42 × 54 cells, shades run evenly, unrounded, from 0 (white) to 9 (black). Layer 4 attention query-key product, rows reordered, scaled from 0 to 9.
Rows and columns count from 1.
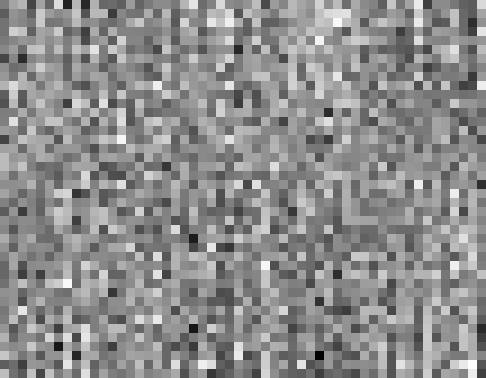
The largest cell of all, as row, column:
40, 36
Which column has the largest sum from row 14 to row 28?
22
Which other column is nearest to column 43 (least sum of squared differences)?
23
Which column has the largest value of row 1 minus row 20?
10
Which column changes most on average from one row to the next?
18
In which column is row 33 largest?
13
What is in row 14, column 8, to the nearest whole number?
4
